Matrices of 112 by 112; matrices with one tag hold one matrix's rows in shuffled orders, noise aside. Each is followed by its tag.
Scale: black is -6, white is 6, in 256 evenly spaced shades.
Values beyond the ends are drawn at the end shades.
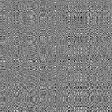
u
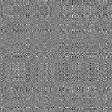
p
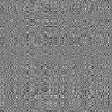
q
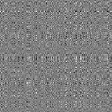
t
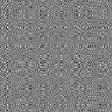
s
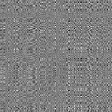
u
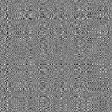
s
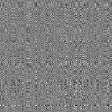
t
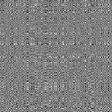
q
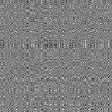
q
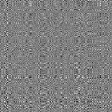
s
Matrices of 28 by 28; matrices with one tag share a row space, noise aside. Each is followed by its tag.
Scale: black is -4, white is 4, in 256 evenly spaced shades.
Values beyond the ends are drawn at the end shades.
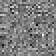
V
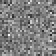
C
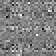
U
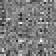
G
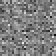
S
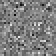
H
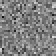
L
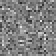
G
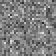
H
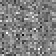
L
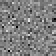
C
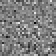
L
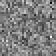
S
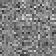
L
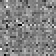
U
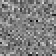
C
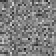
V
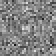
S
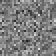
L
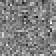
S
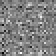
G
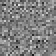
H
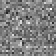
U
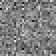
L
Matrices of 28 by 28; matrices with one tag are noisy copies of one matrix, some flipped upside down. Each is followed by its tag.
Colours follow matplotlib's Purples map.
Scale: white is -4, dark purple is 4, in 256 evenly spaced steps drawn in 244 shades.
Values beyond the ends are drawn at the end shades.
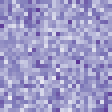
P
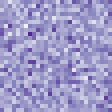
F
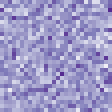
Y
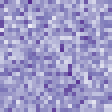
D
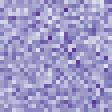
Y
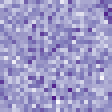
F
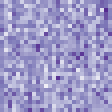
P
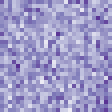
P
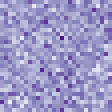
Y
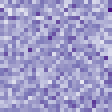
Y
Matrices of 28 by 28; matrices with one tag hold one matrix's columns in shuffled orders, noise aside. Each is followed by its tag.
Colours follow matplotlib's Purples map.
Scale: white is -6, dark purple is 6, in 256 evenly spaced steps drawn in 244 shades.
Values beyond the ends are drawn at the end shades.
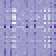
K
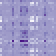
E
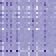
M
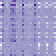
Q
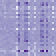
M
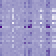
K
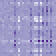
E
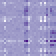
E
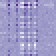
Q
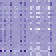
M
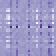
K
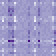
E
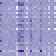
M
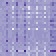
M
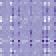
E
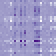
E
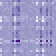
E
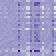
M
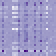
M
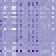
M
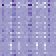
Q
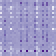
M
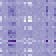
E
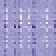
K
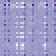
Q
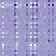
Q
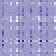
E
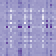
K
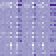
Q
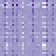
Q
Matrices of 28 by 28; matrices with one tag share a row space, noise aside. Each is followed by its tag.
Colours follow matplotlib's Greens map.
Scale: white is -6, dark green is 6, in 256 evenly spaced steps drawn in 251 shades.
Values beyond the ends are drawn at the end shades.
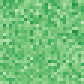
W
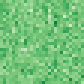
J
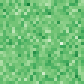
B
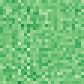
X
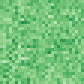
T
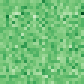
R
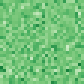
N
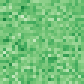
T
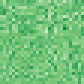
J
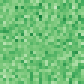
W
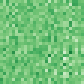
J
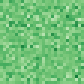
N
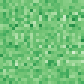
W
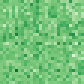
W
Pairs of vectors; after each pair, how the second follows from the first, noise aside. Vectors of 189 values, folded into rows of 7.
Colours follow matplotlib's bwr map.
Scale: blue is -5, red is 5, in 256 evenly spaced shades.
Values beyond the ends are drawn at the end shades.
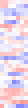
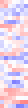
copied.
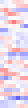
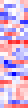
wrapped around, negated, scaled up.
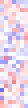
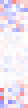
negated, partly zeroed.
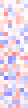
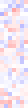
wrapped around, negated, shrunk.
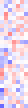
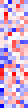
scaled up.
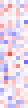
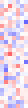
copied.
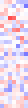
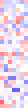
reversed, negated.
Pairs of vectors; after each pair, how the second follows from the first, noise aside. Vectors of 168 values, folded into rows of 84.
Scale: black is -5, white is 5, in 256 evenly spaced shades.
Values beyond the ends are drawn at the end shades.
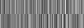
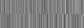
shrunk.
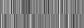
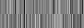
reversed, negated.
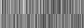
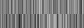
wrapped around, negated.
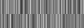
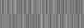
wrapped around, negated, shrunk.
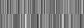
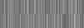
wrapped around, shrunk.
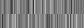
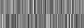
negated.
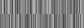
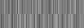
wrapped around, shrunk.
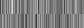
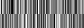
negated, scaled up.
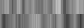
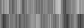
copied.
